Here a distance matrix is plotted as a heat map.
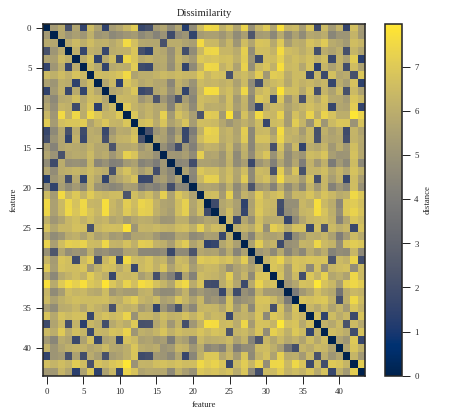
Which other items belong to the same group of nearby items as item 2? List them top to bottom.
16
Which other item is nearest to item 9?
31
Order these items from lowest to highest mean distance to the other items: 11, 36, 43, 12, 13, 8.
13, 8, 43, 36, 12, 11
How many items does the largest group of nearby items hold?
9
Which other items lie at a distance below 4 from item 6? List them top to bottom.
25, 36, 38, 42
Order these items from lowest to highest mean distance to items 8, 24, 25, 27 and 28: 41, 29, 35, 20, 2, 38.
20, 41, 38, 35, 2, 29
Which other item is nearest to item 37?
5
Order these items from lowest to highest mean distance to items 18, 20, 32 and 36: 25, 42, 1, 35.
1, 35, 25, 42
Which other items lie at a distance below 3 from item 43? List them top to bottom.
4, 7, 10, 29, 39
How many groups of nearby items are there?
11
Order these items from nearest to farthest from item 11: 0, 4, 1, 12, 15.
1, 15, 0, 12, 4
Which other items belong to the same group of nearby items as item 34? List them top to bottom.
40
